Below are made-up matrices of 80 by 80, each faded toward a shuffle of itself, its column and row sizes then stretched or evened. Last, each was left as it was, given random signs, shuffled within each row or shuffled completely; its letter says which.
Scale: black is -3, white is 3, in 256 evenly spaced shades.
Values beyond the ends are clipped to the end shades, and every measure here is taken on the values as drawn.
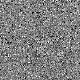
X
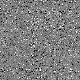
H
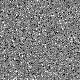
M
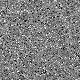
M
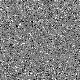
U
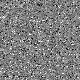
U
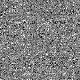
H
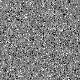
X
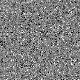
H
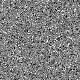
M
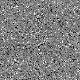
H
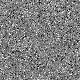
M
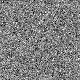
M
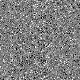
H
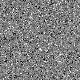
U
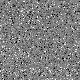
U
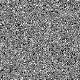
H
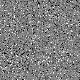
X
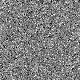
M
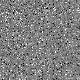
X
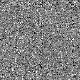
X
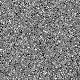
M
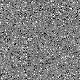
H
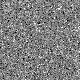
M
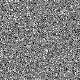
X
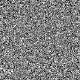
H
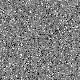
M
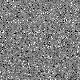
U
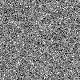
M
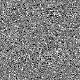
H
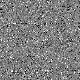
X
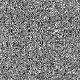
H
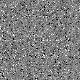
X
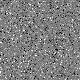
M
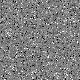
X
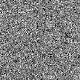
H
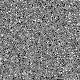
M
